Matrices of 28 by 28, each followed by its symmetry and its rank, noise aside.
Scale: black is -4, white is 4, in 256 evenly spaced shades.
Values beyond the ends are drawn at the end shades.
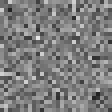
symmetric, rank eight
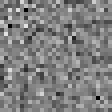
symmetric, rank seven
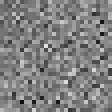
symmetric, rank seven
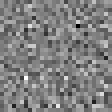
antisymmetric, rank eight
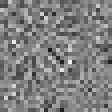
symmetric, rank seven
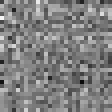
no symmetry, rank six
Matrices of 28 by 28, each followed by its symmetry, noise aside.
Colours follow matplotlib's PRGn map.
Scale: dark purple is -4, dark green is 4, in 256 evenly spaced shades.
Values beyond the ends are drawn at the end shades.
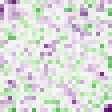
symmetric.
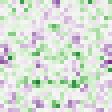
mirrored left to right.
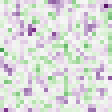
no symmetry.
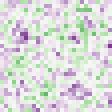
symmetric across the other diagonal.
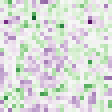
symmetric across the other diagonal.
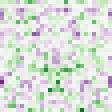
mirrored left to right.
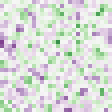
symmetric across the other diagonal.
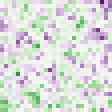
antisymmetric.
